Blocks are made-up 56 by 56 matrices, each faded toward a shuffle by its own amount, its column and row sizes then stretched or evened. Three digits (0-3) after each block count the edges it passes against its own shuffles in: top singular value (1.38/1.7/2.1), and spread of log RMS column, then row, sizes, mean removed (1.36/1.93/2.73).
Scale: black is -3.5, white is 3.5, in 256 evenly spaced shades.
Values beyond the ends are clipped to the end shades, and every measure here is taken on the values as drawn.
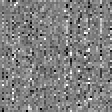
2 3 0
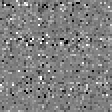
1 1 2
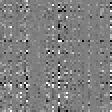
3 3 2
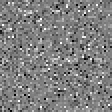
1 0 0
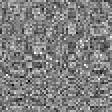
3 0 1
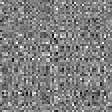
3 1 2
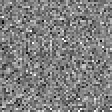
1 0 0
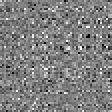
3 1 2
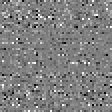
1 1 3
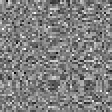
3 0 1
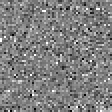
1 0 1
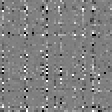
3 3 2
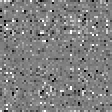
2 2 2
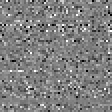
0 0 3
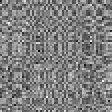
3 0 0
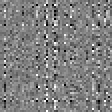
3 3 1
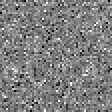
1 0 0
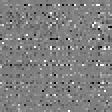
2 1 3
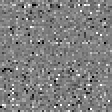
0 1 2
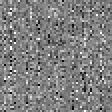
2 3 0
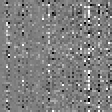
2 3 1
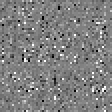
0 2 1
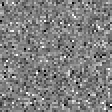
0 0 1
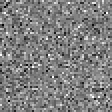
2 0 1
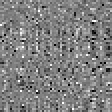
3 1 1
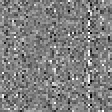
1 2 0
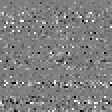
0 0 3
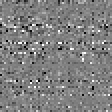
1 1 3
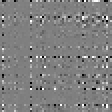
3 3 3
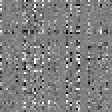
2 3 2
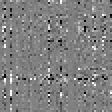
1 3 2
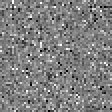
0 1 0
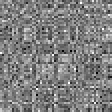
3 1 1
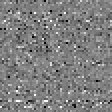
1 1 2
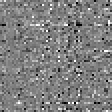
2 2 2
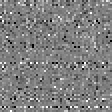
3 0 2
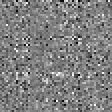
2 2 2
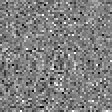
2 0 1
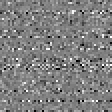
2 0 3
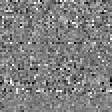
1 0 3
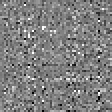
1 2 1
